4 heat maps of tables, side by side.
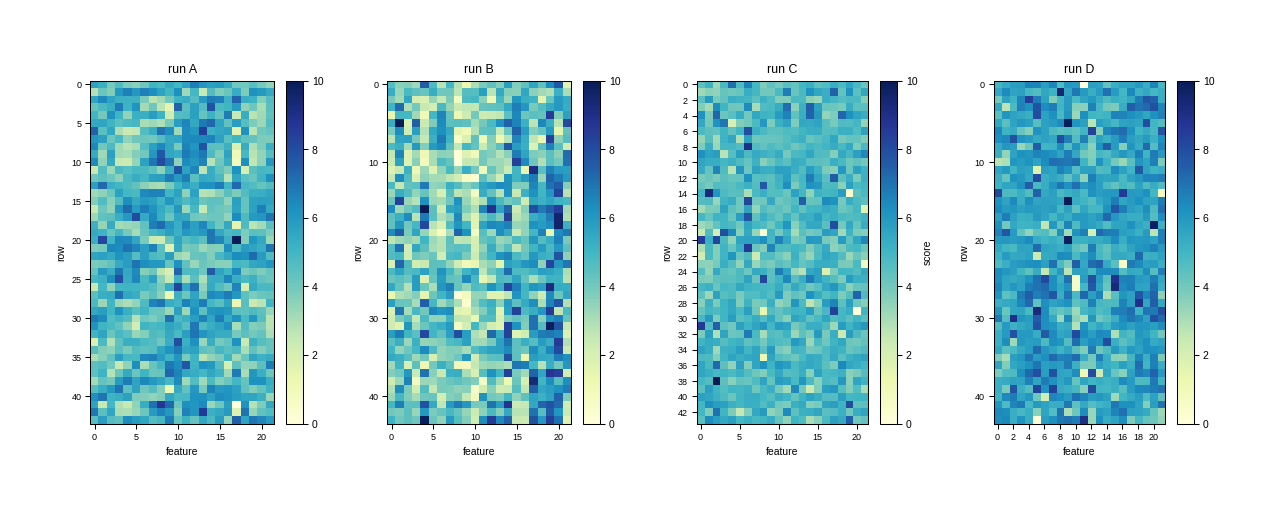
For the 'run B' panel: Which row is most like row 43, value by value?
16
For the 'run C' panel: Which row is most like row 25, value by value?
13
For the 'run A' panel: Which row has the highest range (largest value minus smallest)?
41
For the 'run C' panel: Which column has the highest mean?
6
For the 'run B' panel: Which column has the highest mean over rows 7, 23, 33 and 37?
19
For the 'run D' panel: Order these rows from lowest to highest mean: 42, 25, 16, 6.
42, 6, 16, 25
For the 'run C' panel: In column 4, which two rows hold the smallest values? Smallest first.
5, 11
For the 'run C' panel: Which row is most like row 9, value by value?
40
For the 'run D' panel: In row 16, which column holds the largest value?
15
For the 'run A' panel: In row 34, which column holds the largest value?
10
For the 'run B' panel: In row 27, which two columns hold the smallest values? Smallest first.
8, 9
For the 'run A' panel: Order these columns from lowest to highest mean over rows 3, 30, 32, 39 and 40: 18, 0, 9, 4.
9, 18, 4, 0
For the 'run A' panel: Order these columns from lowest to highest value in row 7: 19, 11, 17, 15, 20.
20, 19, 17, 15, 11
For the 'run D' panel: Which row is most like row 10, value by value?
35
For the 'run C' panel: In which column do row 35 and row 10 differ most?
8
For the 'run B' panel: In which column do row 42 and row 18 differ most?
20
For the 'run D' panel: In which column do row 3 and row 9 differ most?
12
